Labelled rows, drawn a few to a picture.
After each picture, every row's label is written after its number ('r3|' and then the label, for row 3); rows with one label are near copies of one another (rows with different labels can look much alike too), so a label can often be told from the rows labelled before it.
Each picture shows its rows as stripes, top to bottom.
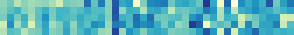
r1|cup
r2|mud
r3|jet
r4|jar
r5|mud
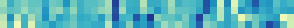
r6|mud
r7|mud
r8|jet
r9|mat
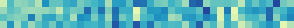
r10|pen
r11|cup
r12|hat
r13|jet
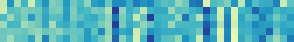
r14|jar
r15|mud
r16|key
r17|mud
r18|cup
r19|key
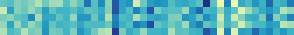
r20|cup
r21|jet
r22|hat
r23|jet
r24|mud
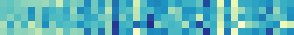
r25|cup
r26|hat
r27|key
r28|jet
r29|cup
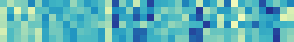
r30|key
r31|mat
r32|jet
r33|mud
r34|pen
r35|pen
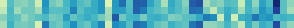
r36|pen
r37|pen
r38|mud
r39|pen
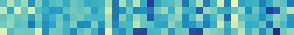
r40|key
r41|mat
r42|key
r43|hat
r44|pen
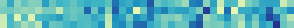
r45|jet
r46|cup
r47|mat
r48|pen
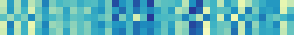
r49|jet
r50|jar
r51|key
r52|jar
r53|jar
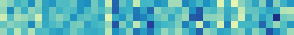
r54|hat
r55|jet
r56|pen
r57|key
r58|mat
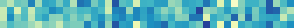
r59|hat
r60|mat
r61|jar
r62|cup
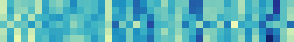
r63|pen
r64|pen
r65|mat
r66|key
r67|mat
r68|mat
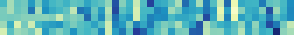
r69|key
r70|hat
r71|cup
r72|mat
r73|pen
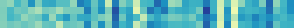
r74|hat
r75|cup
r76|mud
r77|cup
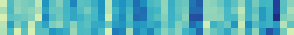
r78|pen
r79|pen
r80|pen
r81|jar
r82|mat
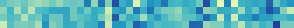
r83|cup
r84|mat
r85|mud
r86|pen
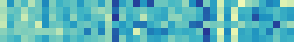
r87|jet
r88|mud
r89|mud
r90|pen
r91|cup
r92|mud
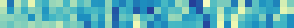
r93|jar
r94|jet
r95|hat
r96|cup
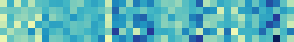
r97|mat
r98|mud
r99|pen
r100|mat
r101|key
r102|pen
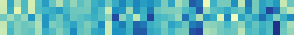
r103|jar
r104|mat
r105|key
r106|pen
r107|pen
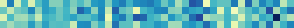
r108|jar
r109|hat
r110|pen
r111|hat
